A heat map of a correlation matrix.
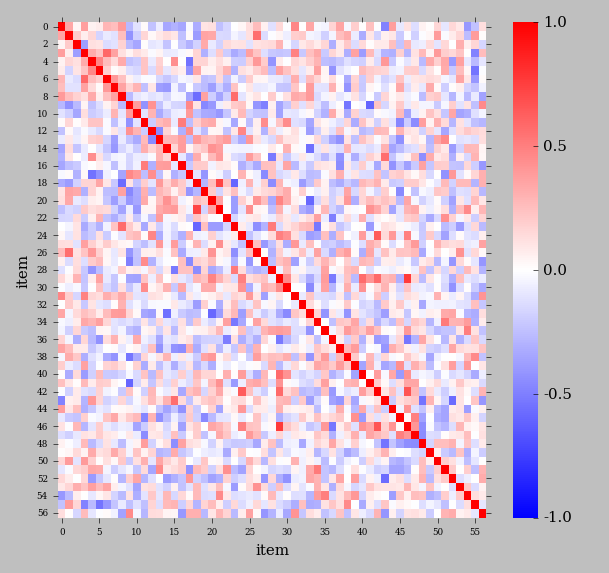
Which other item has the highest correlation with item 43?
15
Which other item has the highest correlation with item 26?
1
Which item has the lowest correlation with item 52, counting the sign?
43
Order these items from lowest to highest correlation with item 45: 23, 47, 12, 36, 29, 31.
29, 31, 23, 36, 12, 47
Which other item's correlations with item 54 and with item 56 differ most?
35
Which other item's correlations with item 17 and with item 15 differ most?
4
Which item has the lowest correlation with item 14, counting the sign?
33
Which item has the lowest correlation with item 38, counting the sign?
9
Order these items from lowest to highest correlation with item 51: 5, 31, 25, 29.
29, 31, 25, 5
